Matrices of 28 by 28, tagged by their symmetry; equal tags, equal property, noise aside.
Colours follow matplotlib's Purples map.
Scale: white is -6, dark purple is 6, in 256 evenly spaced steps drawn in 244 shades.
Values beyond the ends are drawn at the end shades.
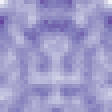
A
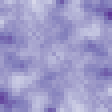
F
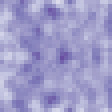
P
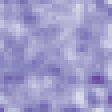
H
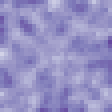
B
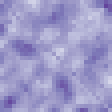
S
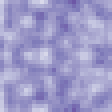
P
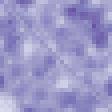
S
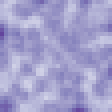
S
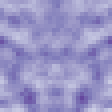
A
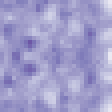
P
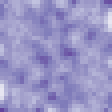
F
